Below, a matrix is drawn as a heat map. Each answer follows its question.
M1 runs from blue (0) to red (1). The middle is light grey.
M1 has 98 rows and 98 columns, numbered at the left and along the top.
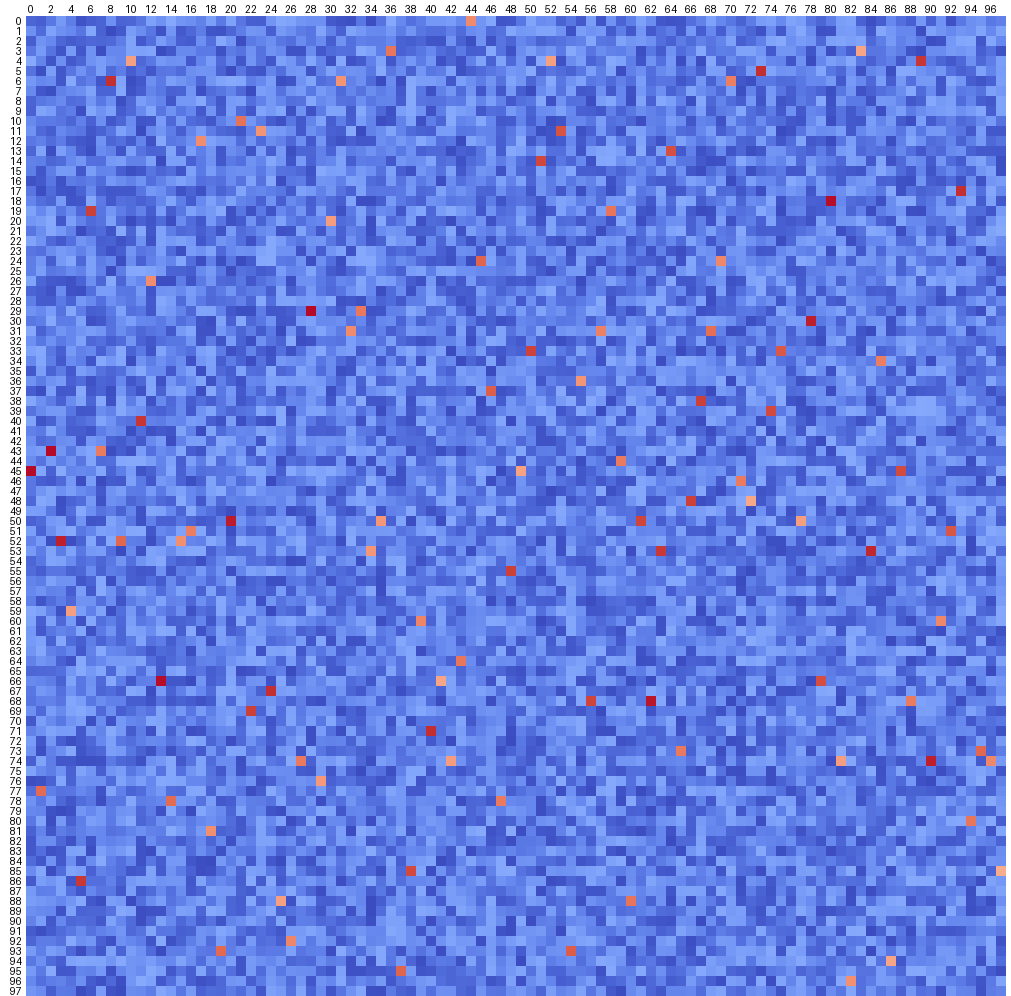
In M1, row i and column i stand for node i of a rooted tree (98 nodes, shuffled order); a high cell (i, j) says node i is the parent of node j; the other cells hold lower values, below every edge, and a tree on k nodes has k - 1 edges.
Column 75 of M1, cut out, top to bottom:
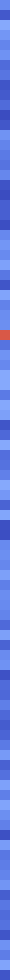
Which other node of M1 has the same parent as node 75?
50
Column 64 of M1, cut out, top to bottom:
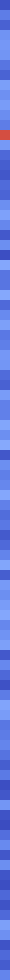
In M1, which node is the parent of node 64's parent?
66
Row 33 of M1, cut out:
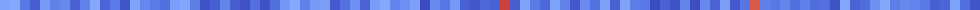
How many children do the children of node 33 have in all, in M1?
4
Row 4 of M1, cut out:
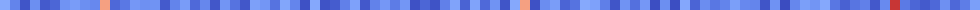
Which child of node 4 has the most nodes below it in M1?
52
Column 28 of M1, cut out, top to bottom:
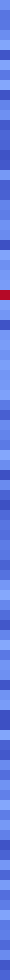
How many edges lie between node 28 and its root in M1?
2
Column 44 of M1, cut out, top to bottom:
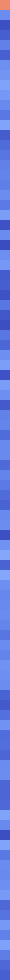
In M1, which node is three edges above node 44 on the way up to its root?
24
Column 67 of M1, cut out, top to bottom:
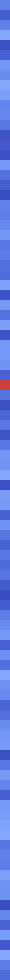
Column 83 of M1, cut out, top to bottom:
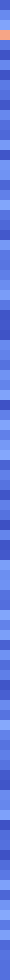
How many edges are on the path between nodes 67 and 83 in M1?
9
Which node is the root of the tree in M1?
76
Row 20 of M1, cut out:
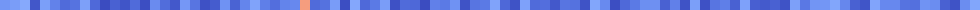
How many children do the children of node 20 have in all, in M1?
1
